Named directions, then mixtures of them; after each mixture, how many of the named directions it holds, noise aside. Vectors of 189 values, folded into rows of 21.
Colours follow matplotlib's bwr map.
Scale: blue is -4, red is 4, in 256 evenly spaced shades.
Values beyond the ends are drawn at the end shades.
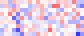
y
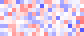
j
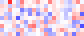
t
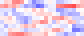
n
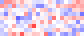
three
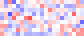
four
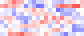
one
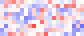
four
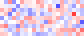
four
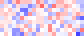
two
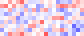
two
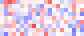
four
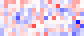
four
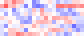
one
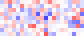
three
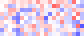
two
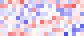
two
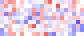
four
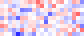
four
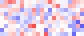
four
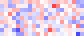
one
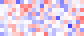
one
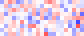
three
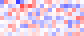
two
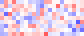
three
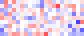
three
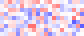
three
